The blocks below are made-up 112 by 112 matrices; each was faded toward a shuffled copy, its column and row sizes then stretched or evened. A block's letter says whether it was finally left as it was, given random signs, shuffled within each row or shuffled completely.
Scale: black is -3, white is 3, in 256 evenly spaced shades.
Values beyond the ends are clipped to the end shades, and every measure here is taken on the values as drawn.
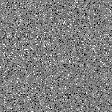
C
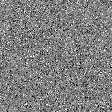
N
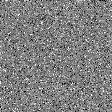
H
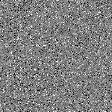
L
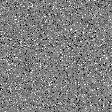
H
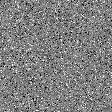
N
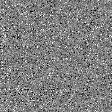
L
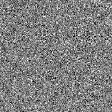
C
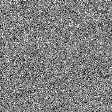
L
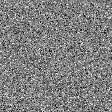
H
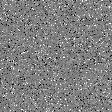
H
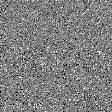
C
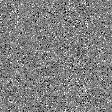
L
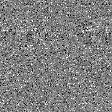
C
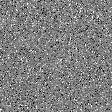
N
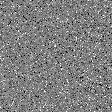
N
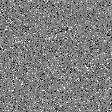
L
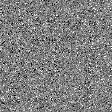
L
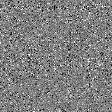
L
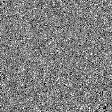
C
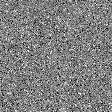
H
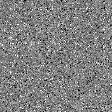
L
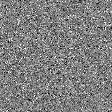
H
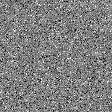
H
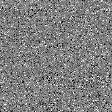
L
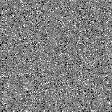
C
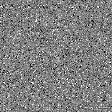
C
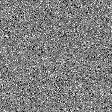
H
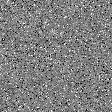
N
